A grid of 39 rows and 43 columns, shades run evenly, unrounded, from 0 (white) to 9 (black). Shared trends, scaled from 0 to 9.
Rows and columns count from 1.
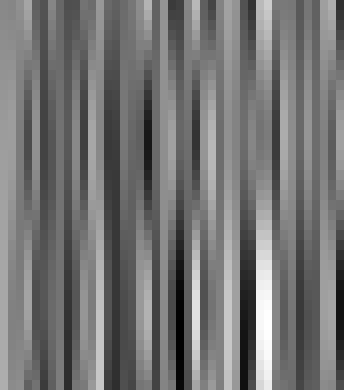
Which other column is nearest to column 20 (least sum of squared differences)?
38
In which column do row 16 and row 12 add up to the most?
19
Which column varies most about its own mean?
25
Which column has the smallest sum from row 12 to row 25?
27
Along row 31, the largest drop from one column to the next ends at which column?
33
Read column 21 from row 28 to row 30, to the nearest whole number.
4 4 4
